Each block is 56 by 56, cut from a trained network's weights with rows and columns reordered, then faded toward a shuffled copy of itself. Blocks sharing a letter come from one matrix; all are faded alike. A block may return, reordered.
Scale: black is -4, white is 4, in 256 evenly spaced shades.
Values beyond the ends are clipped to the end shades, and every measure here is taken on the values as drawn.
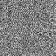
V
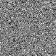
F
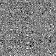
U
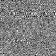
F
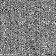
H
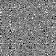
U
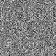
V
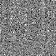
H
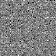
U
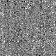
H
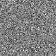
F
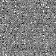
U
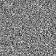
V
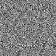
F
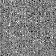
H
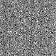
H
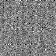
H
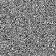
F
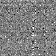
U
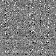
U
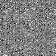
H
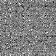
U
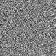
V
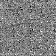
U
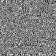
F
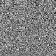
F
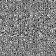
H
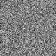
V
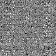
U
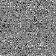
U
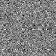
F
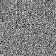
V
